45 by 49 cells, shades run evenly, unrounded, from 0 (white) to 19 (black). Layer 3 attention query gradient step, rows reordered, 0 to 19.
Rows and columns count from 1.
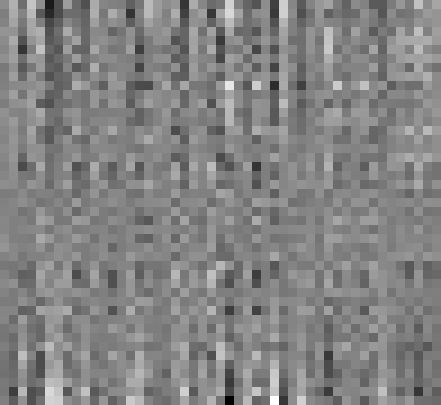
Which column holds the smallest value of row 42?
31
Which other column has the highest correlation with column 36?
17
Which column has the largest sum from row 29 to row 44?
26
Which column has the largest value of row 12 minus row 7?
37
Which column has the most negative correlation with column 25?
45
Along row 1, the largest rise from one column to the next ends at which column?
6
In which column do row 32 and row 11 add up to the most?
29
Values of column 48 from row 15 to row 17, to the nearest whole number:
5 9 9
